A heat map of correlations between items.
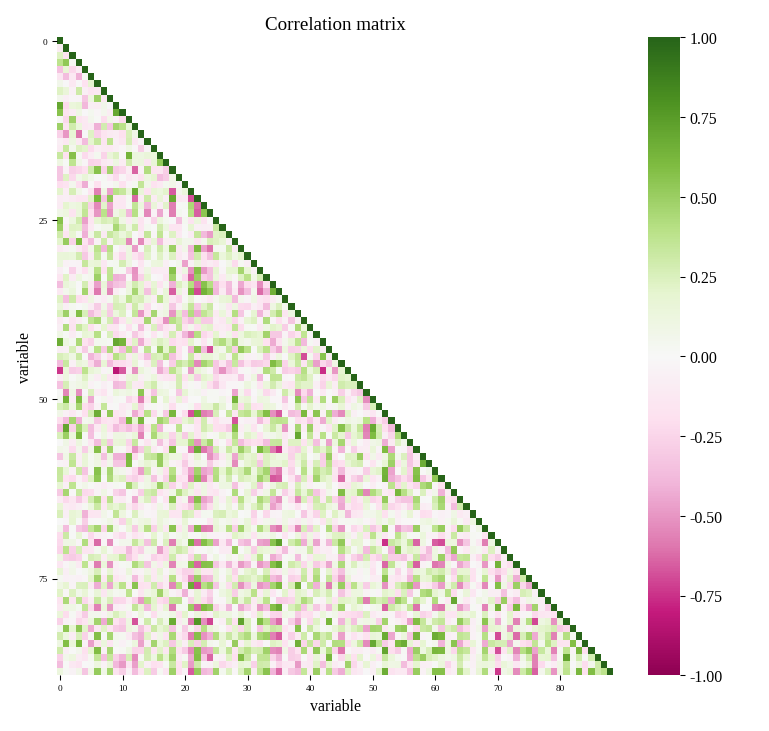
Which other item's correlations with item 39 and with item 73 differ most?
52
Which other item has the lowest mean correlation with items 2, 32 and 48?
24
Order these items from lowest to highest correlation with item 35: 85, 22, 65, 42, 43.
22, 85, 43, 65, 42
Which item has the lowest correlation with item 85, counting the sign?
70
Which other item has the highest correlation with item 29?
81
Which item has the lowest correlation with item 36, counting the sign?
54
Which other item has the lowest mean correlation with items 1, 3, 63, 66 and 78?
49
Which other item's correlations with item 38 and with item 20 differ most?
55
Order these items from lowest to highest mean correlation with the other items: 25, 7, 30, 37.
37, 7, 25, 30
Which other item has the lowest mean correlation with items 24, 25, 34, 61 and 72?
58
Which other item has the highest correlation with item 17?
16
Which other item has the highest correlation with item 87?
46
